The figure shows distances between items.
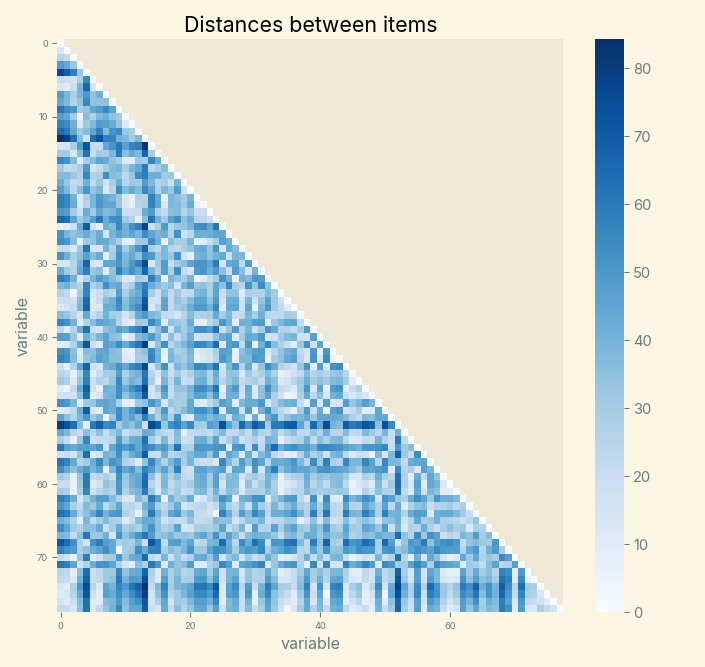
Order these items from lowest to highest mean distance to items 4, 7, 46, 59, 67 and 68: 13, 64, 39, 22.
22, 64, 39, 13
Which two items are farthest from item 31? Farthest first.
13, 52
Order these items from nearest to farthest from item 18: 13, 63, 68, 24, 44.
44, 63, 68, 24, 13
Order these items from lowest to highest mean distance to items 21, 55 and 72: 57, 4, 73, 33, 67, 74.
73, 57, 67, 33, 4, 74
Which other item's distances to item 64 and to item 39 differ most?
24
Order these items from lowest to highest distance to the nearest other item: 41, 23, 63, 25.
41, 25, 63, 23
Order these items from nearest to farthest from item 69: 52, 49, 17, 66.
49, 52, 17, 66
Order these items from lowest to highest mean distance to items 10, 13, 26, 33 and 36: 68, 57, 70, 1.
70, 57, 68, 1
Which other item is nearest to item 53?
19
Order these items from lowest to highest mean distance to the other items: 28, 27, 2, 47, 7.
2, 28, 27, 47, 7
